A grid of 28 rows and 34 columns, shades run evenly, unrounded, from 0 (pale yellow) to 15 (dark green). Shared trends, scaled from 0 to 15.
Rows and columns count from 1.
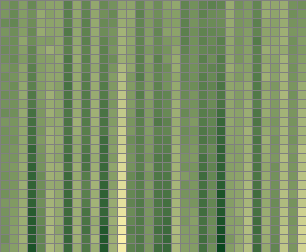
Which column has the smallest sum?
14
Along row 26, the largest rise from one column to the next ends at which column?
15
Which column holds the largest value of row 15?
25
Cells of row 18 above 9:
11
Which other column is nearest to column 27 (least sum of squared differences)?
13
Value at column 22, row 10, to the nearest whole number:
9
